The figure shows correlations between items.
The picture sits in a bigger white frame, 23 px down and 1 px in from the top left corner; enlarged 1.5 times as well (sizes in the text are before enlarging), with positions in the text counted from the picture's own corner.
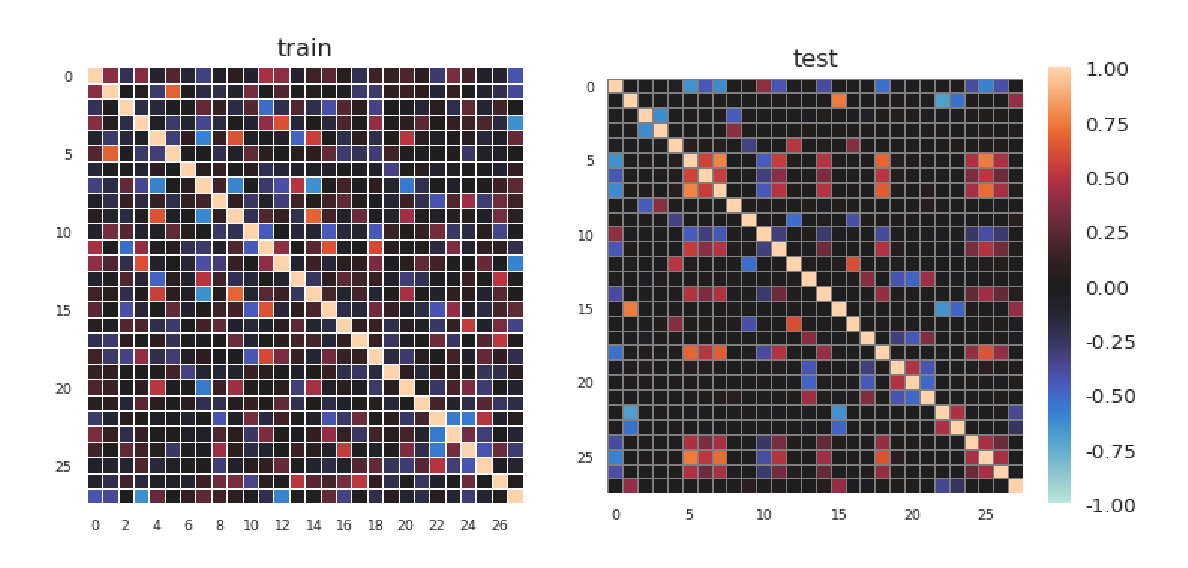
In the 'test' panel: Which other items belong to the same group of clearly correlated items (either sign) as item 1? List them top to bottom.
15, 22, 23, 27
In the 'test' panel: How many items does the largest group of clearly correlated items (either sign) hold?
11
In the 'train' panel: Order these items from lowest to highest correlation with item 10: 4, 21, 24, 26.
26, 24, 4, 21
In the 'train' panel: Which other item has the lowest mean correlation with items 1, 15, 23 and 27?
22
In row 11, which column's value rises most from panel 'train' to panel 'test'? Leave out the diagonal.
7
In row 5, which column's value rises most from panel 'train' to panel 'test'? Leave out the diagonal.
18
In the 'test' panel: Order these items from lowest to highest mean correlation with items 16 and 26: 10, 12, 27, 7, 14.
10, 27, 14, 7, 12
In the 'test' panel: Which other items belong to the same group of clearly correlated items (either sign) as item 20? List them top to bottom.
13, 17, 19, 21
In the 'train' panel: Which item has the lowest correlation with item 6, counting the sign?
19
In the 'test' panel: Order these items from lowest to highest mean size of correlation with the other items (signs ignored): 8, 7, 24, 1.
8, 1, 24, 7
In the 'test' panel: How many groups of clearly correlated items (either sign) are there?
5
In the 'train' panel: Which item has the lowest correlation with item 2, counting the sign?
11
